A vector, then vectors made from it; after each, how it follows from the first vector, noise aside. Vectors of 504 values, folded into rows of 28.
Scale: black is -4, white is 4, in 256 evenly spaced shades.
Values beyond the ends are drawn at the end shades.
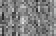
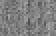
wrapped around, shrunk.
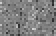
reversed, partly zeroed.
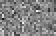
sign-scrambled.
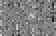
reversed, partly zeroed.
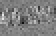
negated, partly zeroed.
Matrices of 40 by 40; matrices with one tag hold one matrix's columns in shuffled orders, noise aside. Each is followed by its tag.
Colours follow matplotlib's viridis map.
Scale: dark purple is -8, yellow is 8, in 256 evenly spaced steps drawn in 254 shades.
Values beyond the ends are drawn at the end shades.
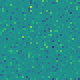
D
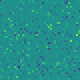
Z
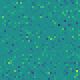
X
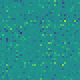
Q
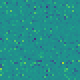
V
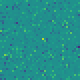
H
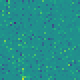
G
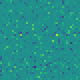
Z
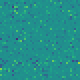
V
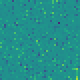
G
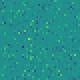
H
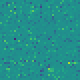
V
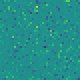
D
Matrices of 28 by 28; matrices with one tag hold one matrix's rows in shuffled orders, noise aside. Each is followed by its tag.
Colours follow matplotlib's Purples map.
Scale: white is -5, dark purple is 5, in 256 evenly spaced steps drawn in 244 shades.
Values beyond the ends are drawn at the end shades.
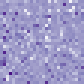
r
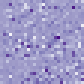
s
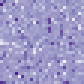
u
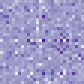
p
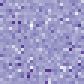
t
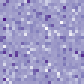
r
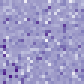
r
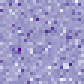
t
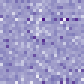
p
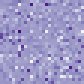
t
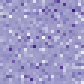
s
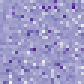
s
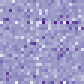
p
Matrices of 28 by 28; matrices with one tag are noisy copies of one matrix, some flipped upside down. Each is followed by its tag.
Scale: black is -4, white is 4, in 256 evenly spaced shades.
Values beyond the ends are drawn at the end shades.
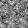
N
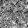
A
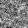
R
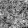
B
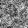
R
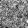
A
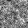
R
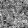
B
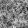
B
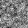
R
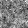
B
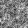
R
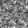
A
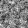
N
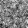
A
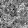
R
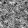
N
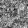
R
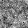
B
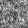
R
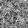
R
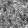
B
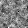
N
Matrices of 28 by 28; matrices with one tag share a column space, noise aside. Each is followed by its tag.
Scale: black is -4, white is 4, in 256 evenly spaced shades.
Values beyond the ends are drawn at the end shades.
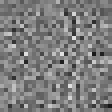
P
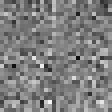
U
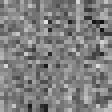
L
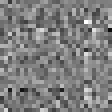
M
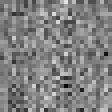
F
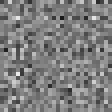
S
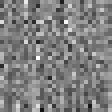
L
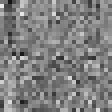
U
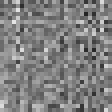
L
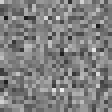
S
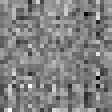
F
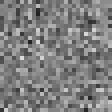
M
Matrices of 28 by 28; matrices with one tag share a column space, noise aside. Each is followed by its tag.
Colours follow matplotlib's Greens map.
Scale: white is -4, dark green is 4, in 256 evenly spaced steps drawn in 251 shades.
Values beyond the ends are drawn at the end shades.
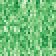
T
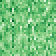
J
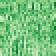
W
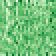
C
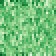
C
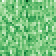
T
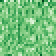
C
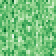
T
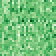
J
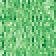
T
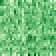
C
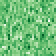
J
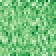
C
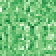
J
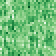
T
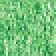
W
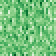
C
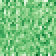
C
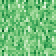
T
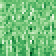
W
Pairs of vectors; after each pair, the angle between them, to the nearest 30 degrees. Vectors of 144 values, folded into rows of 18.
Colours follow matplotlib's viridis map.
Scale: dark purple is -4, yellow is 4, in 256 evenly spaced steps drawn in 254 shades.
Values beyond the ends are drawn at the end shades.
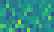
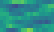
90 degrees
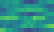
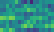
30 degrees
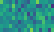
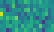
90 degrees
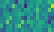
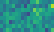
60 degrees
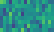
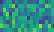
120 degrees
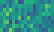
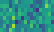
60 degrees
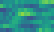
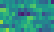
150 degrees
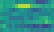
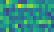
60 degrees
